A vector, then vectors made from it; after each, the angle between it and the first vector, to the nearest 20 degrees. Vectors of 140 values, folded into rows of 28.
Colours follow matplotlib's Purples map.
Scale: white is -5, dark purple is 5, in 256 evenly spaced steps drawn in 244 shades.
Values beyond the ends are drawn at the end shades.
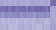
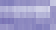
160 degrees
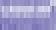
160 degrees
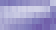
140 degrees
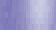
100 degrees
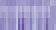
120 degrees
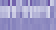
140 degrees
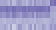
20 degrees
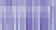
120 degrees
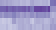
20 degrees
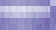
160 degrees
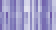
100 degrees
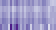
120 degrees
